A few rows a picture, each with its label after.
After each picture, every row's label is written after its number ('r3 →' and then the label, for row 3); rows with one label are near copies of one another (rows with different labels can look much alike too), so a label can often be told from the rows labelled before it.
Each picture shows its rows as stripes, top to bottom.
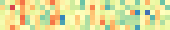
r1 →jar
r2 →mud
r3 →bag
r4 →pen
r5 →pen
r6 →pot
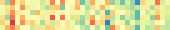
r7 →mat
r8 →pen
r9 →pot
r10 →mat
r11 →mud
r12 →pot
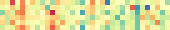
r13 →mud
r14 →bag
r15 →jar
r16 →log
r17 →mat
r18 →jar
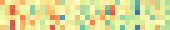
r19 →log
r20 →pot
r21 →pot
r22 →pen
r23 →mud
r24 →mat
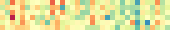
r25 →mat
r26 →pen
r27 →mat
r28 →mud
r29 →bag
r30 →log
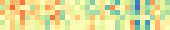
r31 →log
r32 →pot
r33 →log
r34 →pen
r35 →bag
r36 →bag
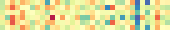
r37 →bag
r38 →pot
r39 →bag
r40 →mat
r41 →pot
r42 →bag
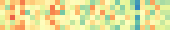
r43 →log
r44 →mat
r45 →pen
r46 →pot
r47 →jar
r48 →log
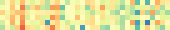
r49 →bag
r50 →pen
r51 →log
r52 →pen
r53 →bag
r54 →jar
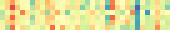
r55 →pot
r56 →pot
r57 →bag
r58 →pot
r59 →pot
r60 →mat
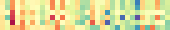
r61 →mat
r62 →mat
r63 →mud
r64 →mat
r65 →mud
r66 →log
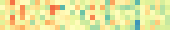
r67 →pot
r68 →pen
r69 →jar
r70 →mud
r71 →pot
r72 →log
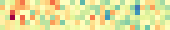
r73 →jar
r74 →log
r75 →pot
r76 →mud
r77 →pen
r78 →bag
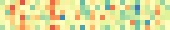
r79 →jar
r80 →pot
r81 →mat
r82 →pen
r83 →bag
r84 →jar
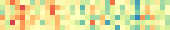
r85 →pot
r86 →jar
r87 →jar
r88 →log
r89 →mud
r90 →log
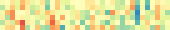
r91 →bag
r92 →bag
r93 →pot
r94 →mat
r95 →jar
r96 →pen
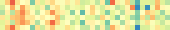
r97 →pot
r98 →bag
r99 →jar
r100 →log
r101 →jar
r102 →pot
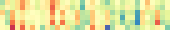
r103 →jar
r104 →jar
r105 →mat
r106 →mat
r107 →mat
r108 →mud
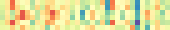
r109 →pot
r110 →pot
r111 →jar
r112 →jar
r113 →pot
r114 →bag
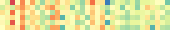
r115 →mud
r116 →jar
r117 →mud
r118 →pen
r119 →mud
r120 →pen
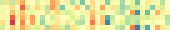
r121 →jar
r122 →pen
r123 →bag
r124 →mud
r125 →mud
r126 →bag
